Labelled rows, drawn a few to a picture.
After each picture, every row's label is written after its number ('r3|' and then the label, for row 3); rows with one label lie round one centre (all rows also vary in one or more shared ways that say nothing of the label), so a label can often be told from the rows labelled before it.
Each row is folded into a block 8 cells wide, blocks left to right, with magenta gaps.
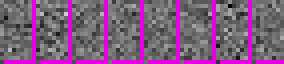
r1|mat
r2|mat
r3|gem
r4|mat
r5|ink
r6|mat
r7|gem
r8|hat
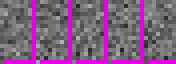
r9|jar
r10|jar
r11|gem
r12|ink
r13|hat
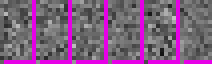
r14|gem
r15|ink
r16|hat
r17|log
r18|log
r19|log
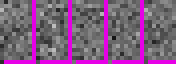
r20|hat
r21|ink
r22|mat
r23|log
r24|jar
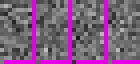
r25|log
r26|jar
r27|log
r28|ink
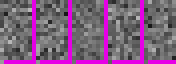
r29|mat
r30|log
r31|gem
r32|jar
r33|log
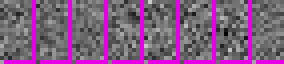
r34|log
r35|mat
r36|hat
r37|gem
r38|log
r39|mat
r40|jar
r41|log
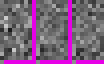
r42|ink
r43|mat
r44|ink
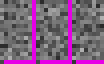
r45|gem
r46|ink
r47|mat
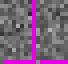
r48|log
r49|ink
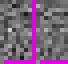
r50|gem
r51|ink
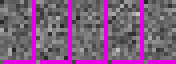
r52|jar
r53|mat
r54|log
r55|jar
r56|jar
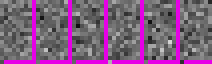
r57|hat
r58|hat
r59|jar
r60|hat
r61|mat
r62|mat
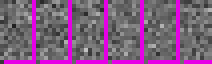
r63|log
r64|jar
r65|log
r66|jar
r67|log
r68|jar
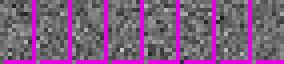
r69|gem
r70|jar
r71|ink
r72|log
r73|hat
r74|mat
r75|gem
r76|gem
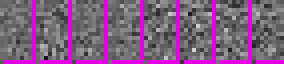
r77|ink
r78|ink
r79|ink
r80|ink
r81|jar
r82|log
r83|gem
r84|jar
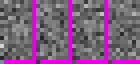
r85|log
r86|mat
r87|ink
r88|hat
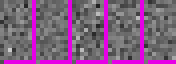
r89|log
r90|ink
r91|jar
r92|log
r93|gem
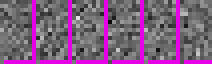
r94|mat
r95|mat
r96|ink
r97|log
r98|mat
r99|jar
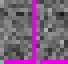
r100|hat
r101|mat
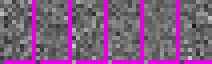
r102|hat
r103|log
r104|jar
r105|ink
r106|jar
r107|log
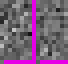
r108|ink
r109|log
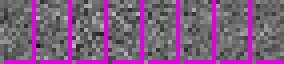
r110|mat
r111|gem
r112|ink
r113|jar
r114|hat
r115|mat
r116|jar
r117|gem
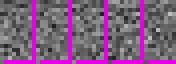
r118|gem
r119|ink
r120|log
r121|hat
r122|jar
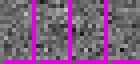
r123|jar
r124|jar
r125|log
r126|gem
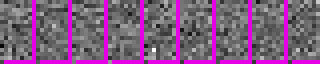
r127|ink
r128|log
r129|gem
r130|gem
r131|jar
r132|log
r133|mat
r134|mat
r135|hat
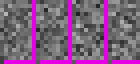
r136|gem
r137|ink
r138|mat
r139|mat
